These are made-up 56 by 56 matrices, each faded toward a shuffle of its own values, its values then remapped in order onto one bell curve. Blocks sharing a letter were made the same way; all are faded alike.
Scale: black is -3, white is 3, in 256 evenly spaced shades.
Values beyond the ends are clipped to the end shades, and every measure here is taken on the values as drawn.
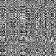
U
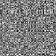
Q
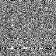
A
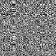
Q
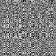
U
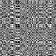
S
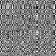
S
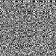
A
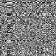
Q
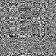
Q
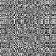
U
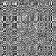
S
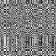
S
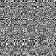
Q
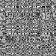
Q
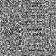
A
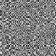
U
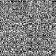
A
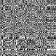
Q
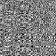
A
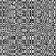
S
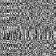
U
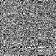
A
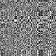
U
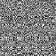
A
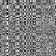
S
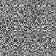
Q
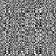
U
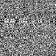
A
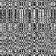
S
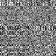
Q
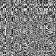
U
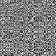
U
